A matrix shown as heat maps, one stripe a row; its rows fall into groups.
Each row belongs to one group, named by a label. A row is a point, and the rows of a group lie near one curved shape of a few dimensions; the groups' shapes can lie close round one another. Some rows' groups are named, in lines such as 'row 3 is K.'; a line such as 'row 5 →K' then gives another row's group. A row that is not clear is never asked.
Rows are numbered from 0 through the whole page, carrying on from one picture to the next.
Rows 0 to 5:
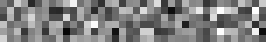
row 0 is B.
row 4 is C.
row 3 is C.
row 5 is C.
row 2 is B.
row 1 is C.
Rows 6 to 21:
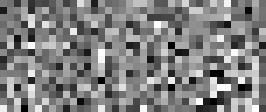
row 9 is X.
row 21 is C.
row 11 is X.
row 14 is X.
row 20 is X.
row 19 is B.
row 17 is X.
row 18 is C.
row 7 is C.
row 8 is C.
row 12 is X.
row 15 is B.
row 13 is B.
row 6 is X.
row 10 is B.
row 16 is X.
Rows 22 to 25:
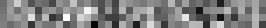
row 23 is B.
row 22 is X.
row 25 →C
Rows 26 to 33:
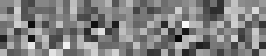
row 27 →X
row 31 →C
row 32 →B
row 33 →C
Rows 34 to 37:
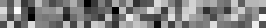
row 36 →X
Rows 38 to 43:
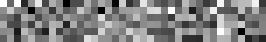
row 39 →X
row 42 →X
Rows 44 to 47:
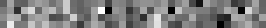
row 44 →X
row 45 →X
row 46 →X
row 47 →X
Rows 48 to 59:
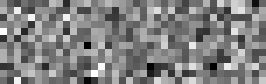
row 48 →B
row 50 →B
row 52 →C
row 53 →X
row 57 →X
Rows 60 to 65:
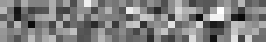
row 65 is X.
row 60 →B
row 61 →X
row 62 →X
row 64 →X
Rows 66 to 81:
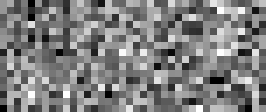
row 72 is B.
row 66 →X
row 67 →B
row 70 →B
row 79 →B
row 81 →C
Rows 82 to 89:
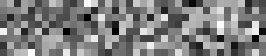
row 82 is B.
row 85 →C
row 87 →C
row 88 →X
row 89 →B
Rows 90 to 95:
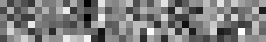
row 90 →B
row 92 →B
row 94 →X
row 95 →B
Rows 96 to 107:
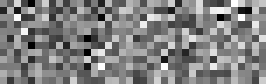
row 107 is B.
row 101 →B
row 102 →X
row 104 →B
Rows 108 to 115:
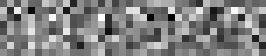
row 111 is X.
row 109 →X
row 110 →X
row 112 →B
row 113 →C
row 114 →X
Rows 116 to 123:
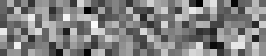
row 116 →X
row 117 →B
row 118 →B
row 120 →C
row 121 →B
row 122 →X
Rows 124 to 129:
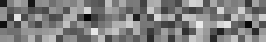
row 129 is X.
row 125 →B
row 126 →B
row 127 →C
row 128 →C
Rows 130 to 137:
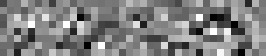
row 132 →X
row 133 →B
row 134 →X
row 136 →B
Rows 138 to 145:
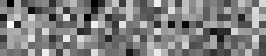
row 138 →B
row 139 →X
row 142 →X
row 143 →B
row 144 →X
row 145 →X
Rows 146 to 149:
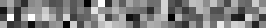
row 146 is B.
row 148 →X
